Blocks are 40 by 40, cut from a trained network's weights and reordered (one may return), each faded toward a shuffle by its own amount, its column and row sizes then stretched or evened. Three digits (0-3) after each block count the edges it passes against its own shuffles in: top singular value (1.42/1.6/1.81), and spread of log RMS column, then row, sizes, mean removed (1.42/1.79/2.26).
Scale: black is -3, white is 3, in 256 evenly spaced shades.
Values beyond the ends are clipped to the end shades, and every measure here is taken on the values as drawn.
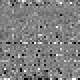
1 1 3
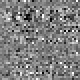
1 2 3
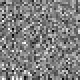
3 1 0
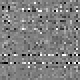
3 2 3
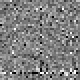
2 1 1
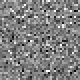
2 1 1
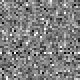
1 1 0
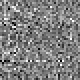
2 1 0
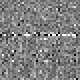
3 0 2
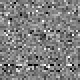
2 0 2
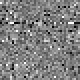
1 0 2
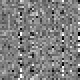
3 3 0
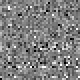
1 1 2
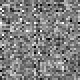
2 2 1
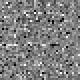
0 1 2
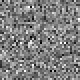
0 0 1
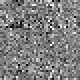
0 2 2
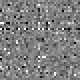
2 1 2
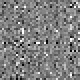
0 3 1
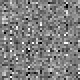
0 3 1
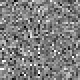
0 1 0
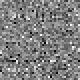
1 0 0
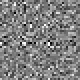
3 1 1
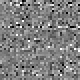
0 1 2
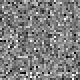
1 0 1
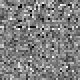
0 1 2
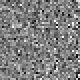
1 2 0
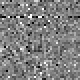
1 0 1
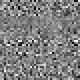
2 1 3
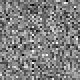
1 0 0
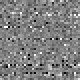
1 0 3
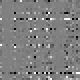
3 3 3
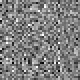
3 2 0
